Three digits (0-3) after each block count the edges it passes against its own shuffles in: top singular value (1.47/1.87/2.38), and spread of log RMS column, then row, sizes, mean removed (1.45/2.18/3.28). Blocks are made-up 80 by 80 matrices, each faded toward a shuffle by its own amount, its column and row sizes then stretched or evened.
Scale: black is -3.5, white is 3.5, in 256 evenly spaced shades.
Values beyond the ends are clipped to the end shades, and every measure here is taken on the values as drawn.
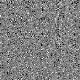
1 1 0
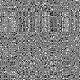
3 1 0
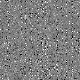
0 2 1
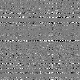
2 1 3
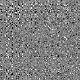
2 2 1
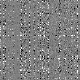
1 3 1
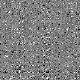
1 2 2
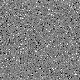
1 0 0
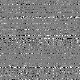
1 1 3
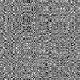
3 2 0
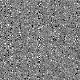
0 2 0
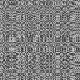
3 0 2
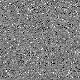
1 0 1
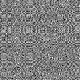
3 0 1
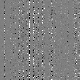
2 3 1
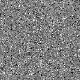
0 1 0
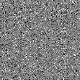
1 1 0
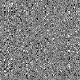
2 2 1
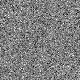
0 0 0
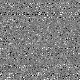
1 0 2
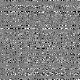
0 2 3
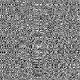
3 1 2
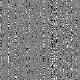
2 3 0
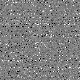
0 0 2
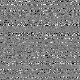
2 0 3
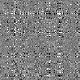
3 2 2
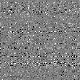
2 1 2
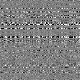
3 0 3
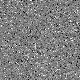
0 0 0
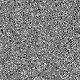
1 0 0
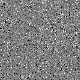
0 1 0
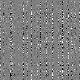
1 3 2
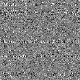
2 1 2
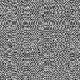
3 0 0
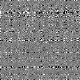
2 2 3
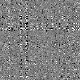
2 2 2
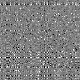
3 1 2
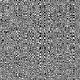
3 2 1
